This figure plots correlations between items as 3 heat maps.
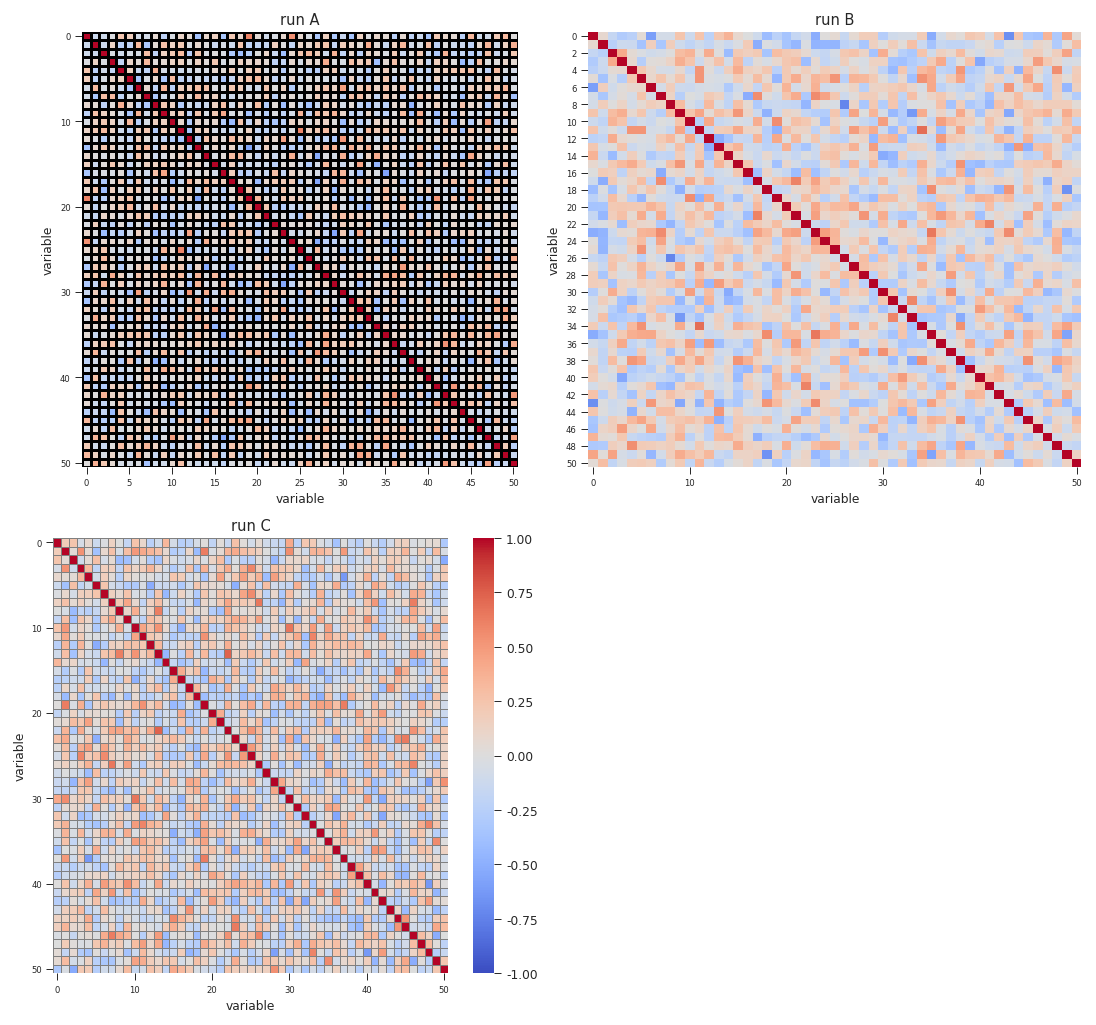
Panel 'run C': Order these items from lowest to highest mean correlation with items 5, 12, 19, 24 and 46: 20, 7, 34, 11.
20, 11, 7, 34
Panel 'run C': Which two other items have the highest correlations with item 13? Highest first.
22, 8
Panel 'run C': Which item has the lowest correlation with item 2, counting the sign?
50
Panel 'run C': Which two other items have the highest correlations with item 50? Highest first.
28, 15
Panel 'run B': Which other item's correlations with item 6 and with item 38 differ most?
49
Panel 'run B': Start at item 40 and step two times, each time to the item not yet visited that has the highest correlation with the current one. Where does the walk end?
22
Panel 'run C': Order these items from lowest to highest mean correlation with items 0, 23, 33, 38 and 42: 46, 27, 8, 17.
17, 46, 27, 8
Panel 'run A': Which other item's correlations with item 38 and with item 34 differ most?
45
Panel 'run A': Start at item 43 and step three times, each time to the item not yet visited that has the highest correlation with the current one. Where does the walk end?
0
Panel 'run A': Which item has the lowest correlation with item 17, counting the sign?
27
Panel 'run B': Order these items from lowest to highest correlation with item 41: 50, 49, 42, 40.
42, 49, 50, 40
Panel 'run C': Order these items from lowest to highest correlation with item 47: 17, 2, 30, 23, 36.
17, 23, 2, 30, 36
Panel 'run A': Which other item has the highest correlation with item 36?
42
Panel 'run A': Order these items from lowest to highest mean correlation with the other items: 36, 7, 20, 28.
20, 7, 36, 28
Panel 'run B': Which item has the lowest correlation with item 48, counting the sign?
39
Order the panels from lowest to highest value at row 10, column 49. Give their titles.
run A, run B, run C
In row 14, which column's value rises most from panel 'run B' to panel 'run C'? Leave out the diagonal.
30
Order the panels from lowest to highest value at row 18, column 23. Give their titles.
run C, run A, run B
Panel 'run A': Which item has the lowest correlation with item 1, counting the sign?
7
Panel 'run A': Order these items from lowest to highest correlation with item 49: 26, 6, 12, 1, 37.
26, 12, 1, 37, 6
